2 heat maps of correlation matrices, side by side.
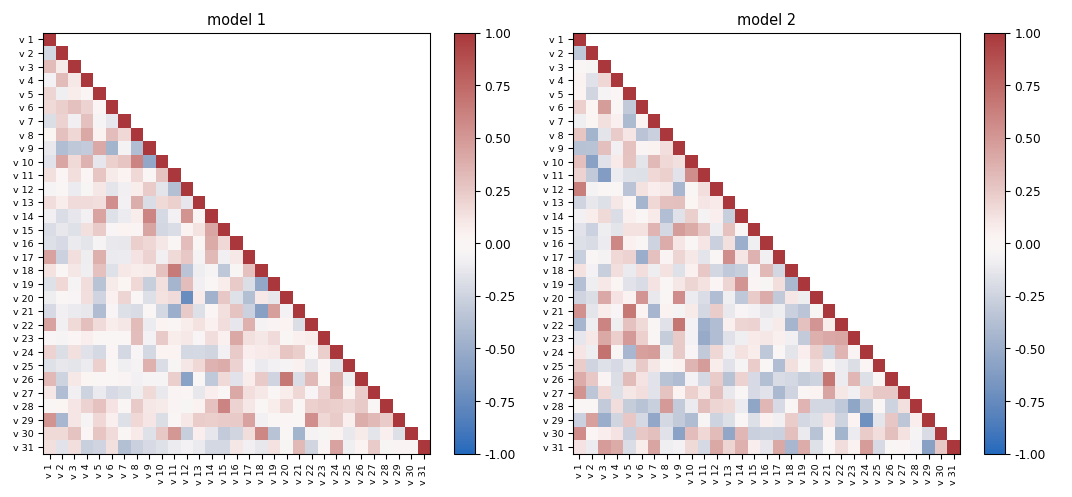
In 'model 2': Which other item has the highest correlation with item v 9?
v 22
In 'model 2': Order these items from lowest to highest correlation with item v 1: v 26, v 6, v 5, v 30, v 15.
v 15, v 5, v 6, v 26, v 30
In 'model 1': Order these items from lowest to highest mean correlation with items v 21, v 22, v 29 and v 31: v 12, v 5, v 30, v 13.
v 30, v 5, v 13, v 12
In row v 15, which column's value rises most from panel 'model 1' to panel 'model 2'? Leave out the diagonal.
v 10
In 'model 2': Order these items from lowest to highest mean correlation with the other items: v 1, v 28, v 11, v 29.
v 29, v 28, v 11, v 1
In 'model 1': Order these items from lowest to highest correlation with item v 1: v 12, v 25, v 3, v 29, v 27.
v 25, v 12, v 27, v 3, v 29
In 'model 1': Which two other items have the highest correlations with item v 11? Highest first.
v 18, v 30
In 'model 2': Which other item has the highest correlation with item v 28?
v 8
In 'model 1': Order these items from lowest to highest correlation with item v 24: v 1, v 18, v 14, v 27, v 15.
v 14, v 15, v 18, v 1, v 27
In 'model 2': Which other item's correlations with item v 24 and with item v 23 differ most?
v 5
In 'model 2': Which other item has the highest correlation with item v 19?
v 14
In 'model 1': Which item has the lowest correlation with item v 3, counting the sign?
v 9
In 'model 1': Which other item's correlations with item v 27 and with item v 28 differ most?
v 15
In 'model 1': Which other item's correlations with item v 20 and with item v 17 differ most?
v 12
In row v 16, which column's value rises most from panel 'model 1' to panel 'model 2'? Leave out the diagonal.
v 4
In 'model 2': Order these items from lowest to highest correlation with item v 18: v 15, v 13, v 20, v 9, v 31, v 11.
v 31, v 13, v 9, v 15, v 20, v 11
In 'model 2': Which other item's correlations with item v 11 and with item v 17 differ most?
v 25
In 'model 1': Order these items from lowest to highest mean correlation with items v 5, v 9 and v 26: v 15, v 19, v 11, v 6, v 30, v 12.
v 19, v 6, v 12, v 30, v 11, v 15
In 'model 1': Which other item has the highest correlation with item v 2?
v 10
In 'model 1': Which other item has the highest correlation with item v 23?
v 16
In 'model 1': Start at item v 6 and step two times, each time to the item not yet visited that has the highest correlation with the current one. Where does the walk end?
v 8
